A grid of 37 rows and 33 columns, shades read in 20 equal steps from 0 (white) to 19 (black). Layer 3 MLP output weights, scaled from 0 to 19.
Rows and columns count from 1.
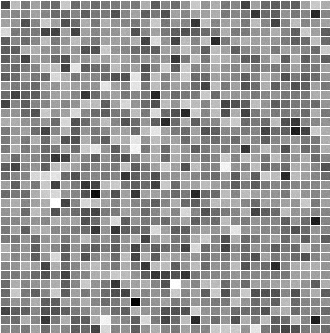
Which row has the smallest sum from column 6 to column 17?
10
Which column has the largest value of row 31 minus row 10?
16
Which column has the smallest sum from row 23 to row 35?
24
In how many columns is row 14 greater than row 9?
13
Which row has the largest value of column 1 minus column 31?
1
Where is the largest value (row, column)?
34, 14
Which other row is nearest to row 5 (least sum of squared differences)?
27
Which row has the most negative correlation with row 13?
36
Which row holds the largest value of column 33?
19
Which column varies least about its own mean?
3
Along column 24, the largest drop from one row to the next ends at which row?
37
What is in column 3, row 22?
11
